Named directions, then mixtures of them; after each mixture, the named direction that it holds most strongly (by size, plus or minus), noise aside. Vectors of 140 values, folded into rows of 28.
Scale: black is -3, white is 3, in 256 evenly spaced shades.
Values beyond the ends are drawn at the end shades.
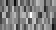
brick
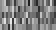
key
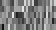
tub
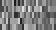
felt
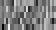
tub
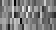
felt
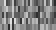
key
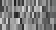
felt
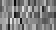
felt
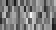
brick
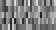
key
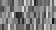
tub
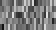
tub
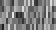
tub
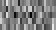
brick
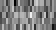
brick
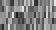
tub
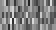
key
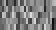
brick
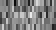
brick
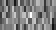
brick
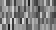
key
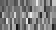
brick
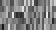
tub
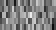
brick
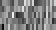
tub
